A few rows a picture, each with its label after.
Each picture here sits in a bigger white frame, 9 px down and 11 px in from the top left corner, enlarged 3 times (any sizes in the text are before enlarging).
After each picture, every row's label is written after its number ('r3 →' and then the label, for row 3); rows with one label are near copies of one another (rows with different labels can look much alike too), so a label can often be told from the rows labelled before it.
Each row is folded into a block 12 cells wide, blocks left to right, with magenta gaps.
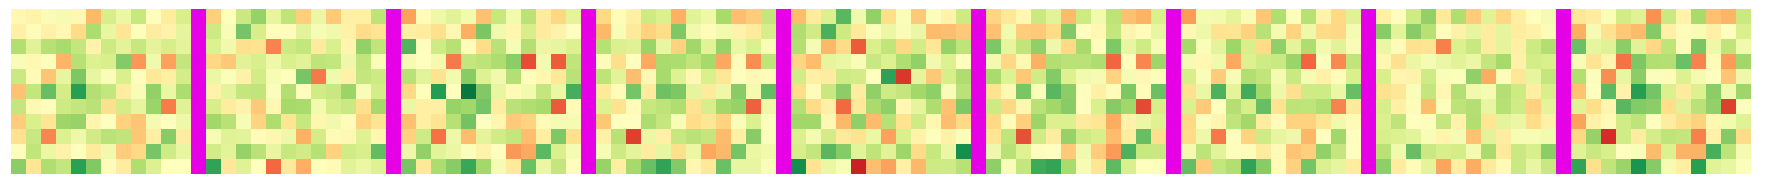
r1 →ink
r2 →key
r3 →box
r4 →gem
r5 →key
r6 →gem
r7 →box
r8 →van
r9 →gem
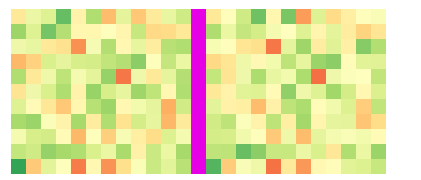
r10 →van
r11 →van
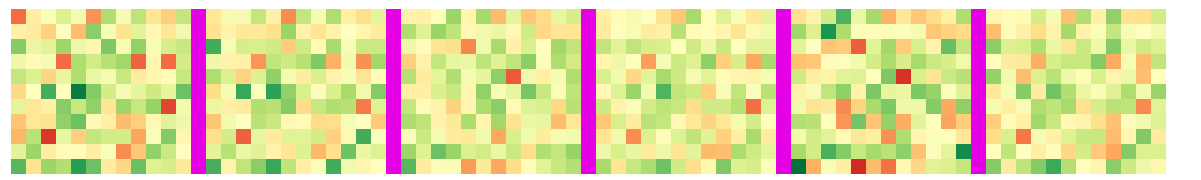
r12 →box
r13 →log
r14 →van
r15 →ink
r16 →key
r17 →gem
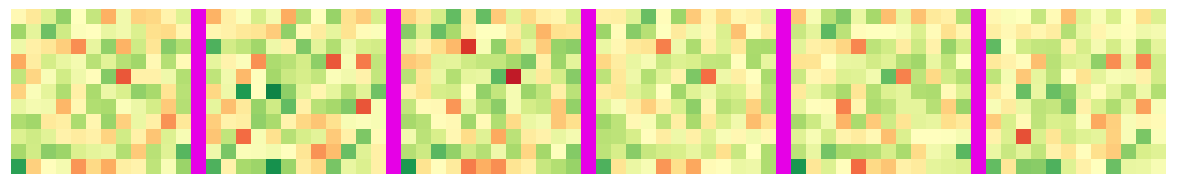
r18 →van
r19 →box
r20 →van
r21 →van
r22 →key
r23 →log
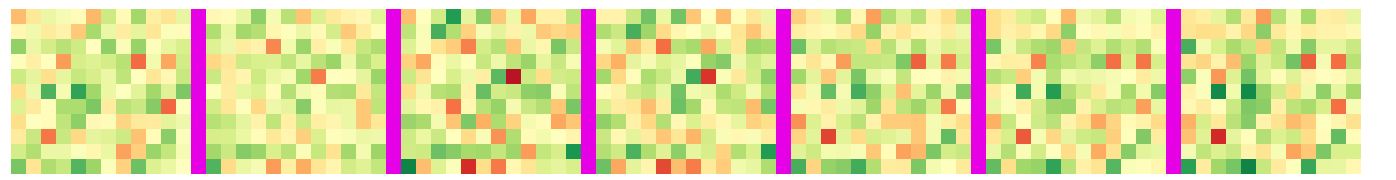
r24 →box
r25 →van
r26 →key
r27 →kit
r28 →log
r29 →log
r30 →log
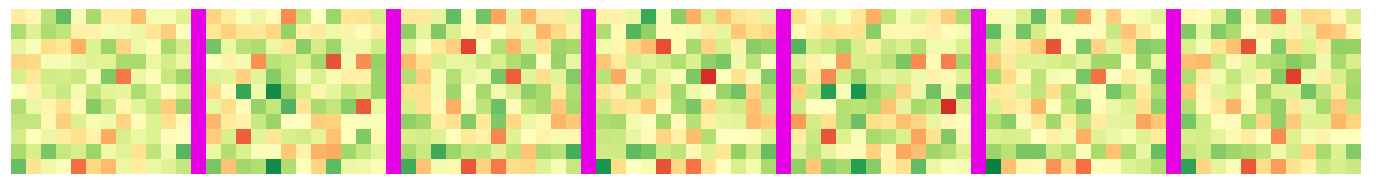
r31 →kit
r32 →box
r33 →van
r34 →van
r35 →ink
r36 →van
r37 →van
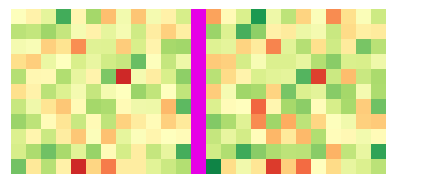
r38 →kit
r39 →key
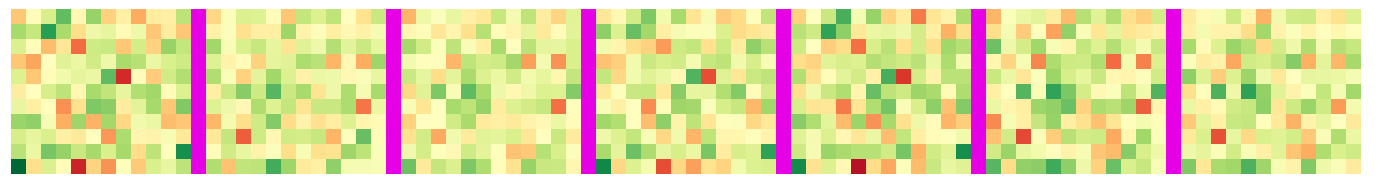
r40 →key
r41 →ink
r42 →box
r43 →key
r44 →key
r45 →box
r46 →log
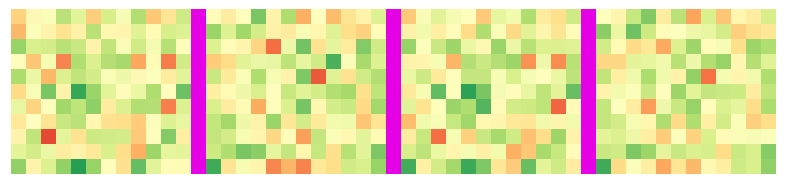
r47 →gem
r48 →van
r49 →box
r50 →van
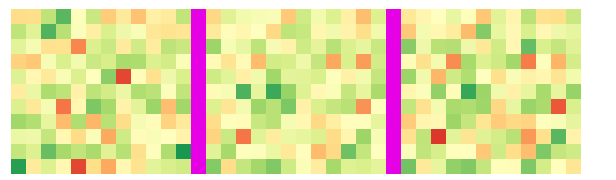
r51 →key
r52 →box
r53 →gem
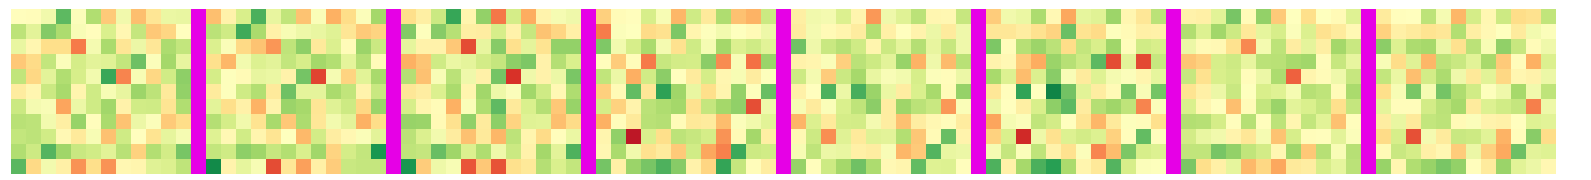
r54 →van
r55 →key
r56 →van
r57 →gem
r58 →log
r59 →log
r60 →van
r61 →gem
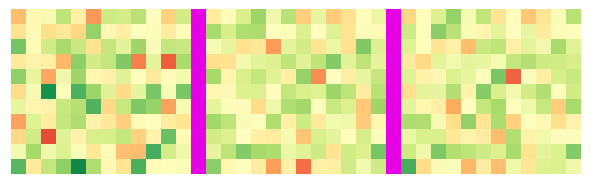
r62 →log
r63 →van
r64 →key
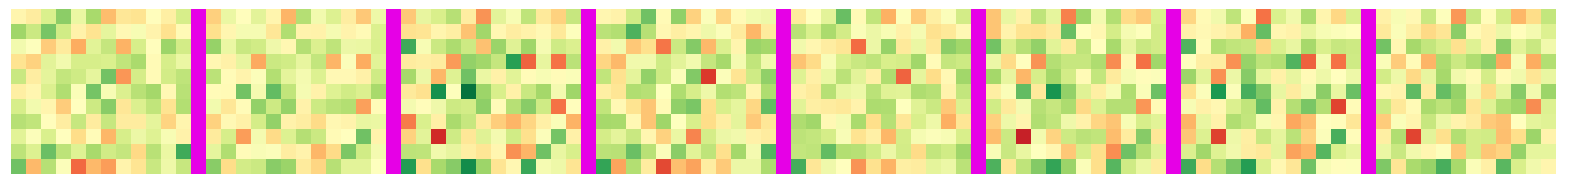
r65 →kit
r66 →box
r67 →log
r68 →kit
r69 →van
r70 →gem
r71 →log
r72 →gem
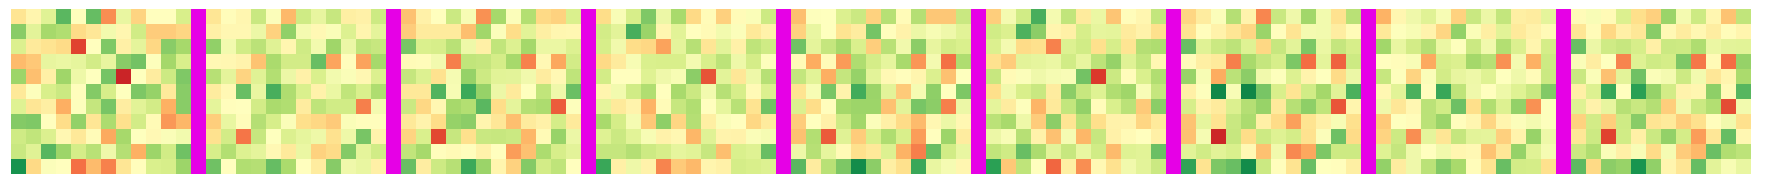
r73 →van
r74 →log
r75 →box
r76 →key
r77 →gem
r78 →key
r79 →log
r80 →box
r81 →ink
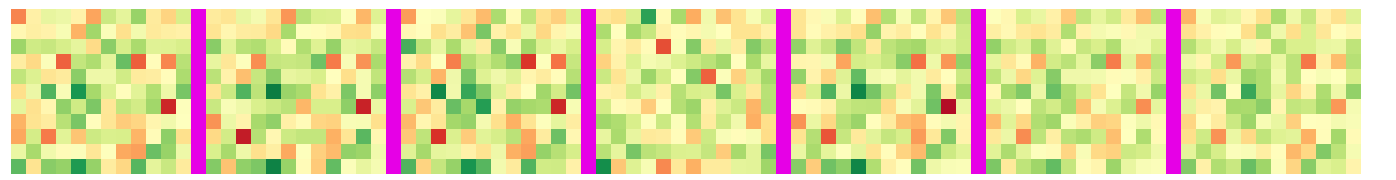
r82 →box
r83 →ink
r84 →box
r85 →van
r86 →ink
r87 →ink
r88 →box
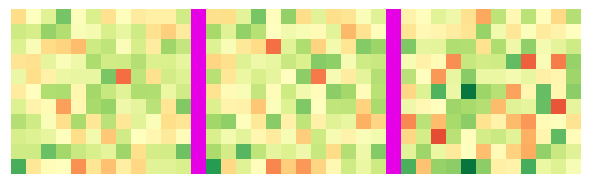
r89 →key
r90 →van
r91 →ink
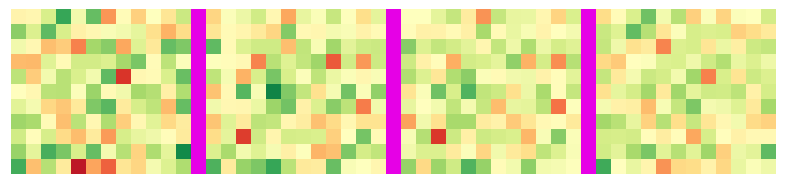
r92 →kit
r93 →log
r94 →ink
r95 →key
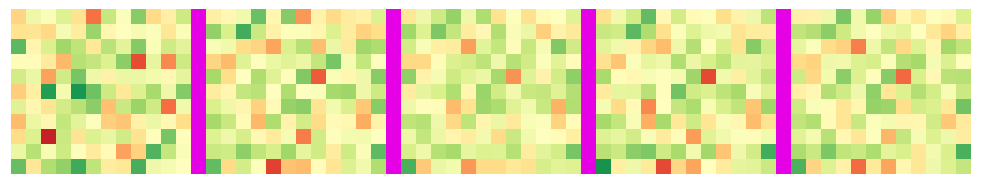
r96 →log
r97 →kit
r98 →key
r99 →key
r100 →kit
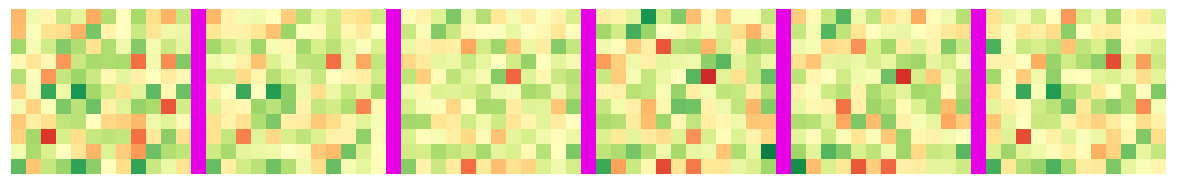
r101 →gem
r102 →box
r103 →kit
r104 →kit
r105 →key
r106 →log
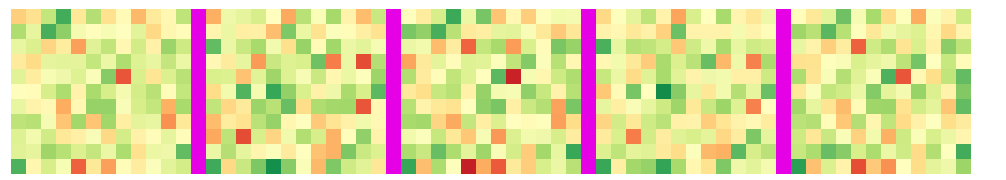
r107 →key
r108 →box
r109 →kit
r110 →log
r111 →kit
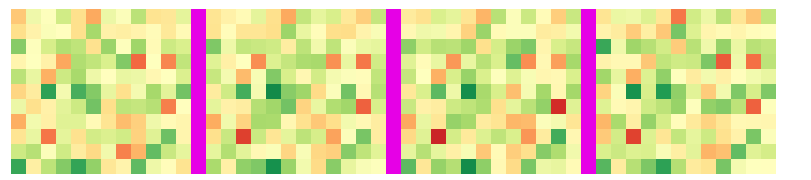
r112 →log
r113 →ink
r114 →ink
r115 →log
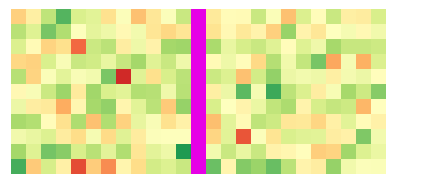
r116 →key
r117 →log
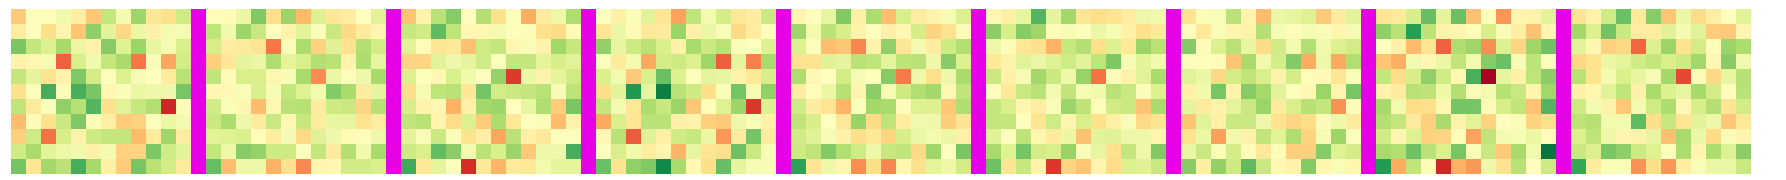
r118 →box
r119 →van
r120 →key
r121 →ink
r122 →van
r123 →kit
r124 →log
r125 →kit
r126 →van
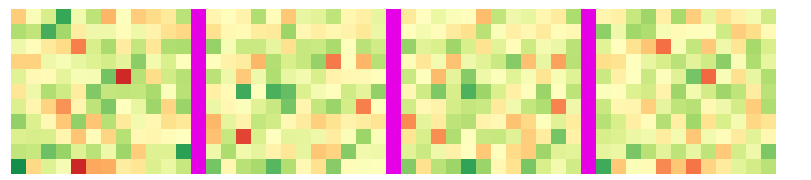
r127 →key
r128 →log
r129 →ink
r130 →van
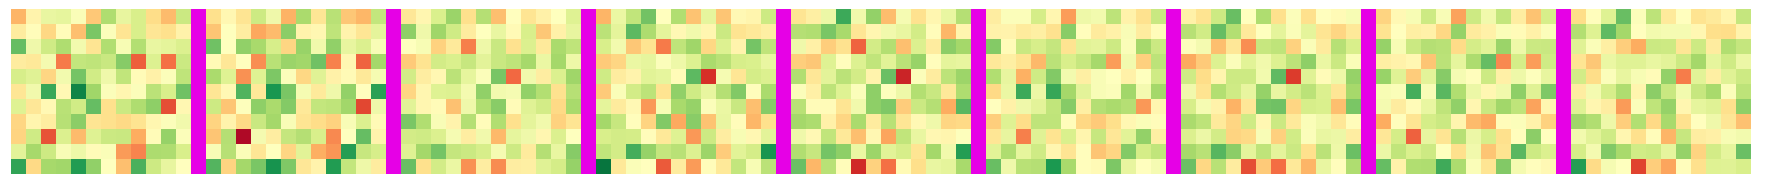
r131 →box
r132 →gem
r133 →van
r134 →key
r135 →kit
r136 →log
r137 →kit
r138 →log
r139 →key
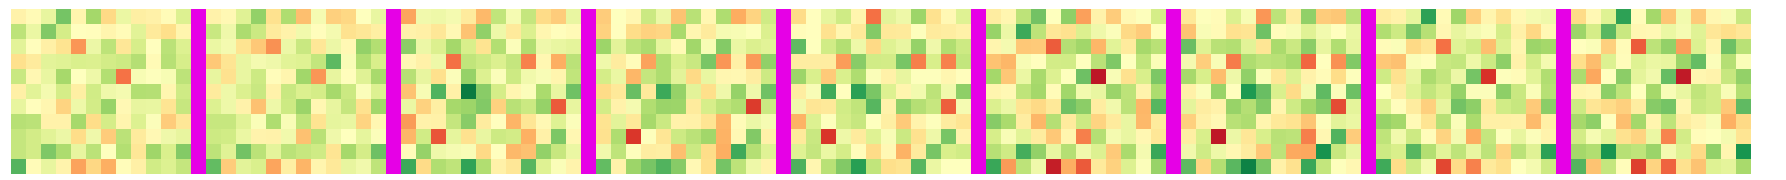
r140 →van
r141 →van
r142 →box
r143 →gem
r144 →log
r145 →kit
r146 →gem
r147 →kit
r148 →kit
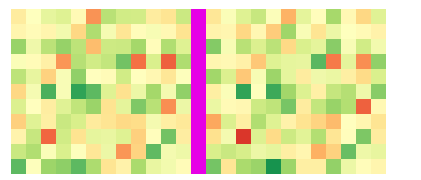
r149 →log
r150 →log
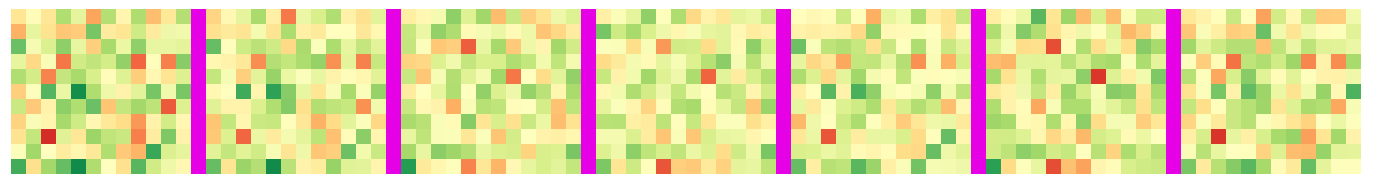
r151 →gem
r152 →log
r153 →van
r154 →kit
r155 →log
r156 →van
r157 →gem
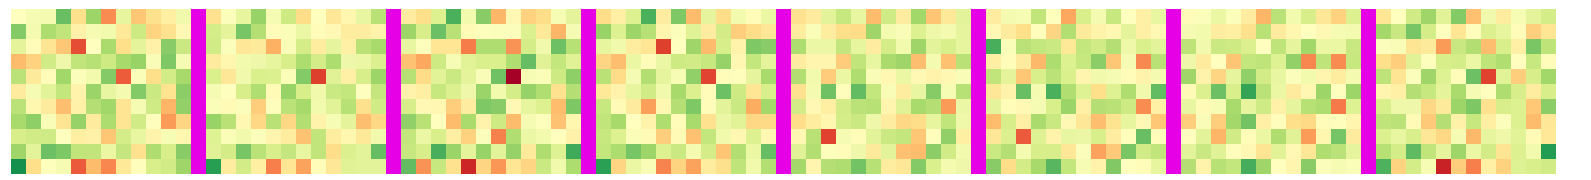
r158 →van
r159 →key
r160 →kit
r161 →van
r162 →gem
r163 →log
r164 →ink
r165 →kit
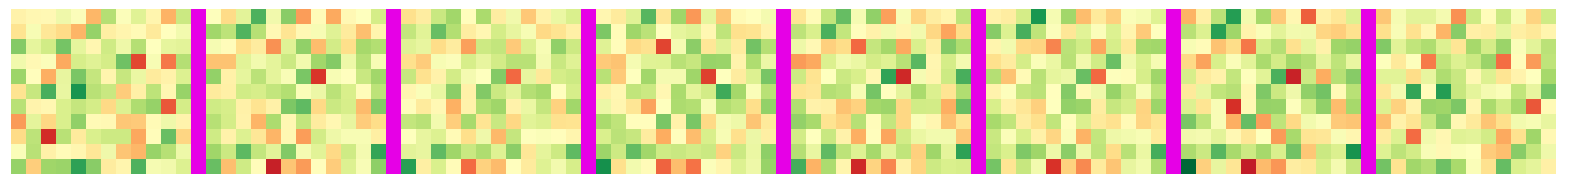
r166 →ink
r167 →kit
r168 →key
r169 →van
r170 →kit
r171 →kit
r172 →key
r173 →box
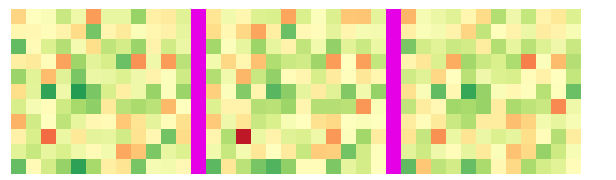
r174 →log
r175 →gem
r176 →box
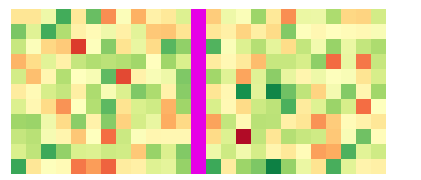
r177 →van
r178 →log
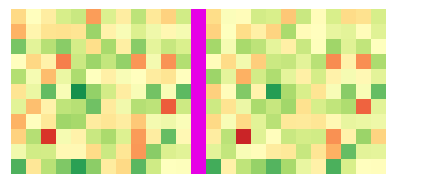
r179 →gem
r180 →gem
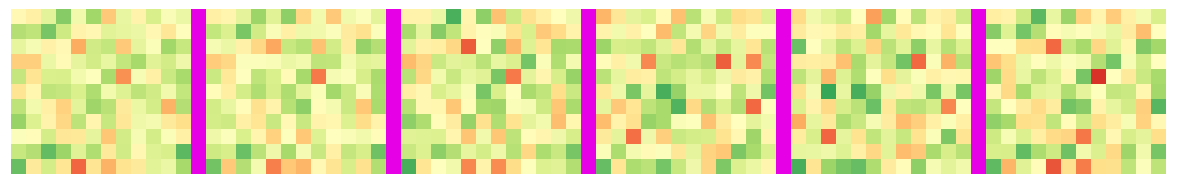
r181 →kit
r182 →kit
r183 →van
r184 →box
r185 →log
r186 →kit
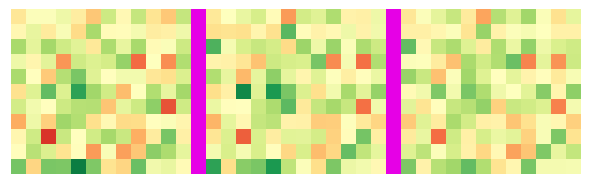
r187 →ink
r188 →log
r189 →log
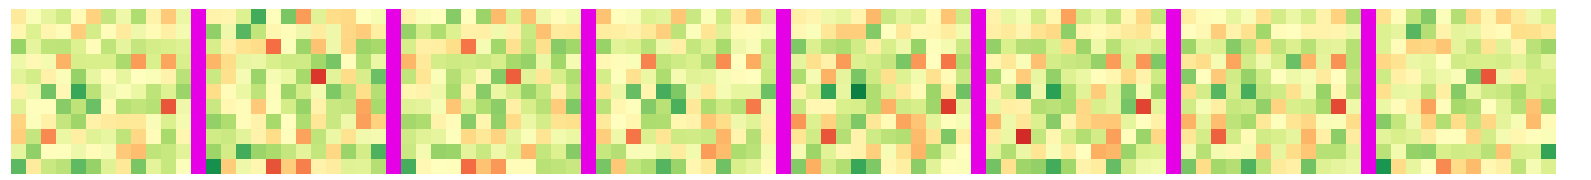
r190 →box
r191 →van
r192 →van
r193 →box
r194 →ink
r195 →ink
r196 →ink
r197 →key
